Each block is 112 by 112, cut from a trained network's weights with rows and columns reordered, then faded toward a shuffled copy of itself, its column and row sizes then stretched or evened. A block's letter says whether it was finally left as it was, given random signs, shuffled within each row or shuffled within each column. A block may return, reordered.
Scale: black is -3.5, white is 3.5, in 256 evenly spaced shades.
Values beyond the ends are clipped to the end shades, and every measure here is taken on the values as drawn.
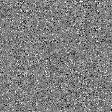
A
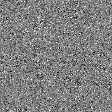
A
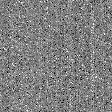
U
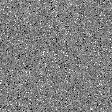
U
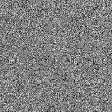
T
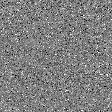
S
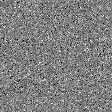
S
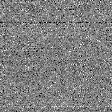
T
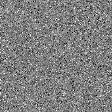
U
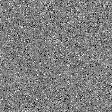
A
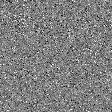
S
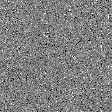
U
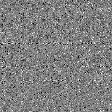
T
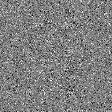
A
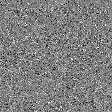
S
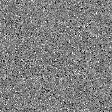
A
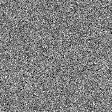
U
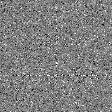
A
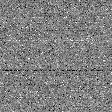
S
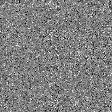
A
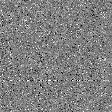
A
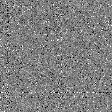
A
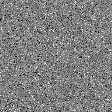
S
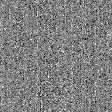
U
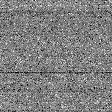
S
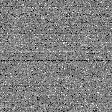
S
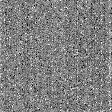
U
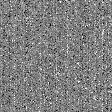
U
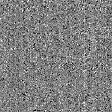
T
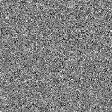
T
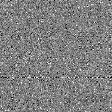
T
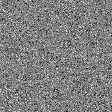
S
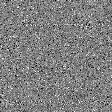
S
